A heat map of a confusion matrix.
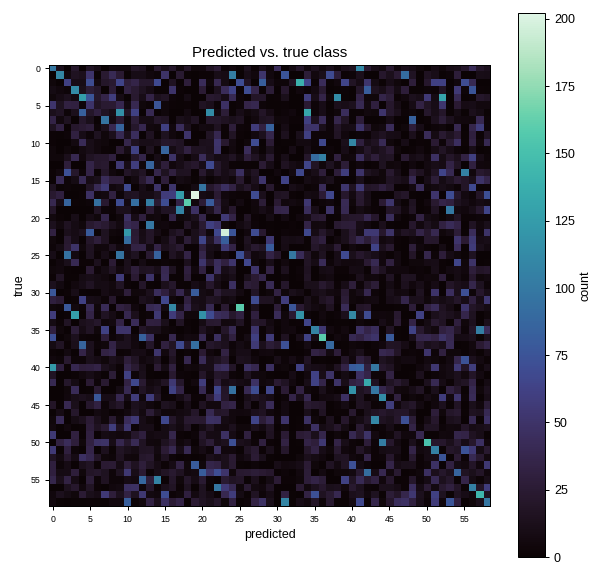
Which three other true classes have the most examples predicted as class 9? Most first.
6, 25, 8
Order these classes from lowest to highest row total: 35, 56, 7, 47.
7, 56, 35, 47
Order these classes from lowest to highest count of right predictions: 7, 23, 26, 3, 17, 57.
26, 23, 7, 3, 17, 57
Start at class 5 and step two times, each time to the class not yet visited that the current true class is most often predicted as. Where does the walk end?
55
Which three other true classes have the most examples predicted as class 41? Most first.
0, 40, 58
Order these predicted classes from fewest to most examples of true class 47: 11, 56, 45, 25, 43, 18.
25, 45, 18, 56, 11, 43
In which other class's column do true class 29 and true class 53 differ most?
19
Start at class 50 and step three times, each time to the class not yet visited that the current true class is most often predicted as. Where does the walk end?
34
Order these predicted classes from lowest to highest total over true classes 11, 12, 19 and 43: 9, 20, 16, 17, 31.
9, 31, 20, 16, 17
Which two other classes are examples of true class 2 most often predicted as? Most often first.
33, 28
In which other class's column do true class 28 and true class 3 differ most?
42
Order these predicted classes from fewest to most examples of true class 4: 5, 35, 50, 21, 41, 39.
39, 35, 21, 41, 50, 5
